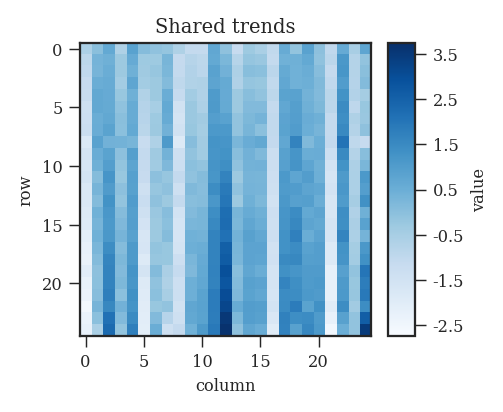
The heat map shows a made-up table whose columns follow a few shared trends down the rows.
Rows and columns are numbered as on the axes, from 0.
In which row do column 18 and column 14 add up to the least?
0
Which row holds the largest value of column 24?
24
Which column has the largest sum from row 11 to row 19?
12
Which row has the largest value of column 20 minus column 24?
8
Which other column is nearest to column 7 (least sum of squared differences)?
1
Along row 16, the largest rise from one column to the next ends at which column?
22
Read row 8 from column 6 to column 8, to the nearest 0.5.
-0.5 1 -2
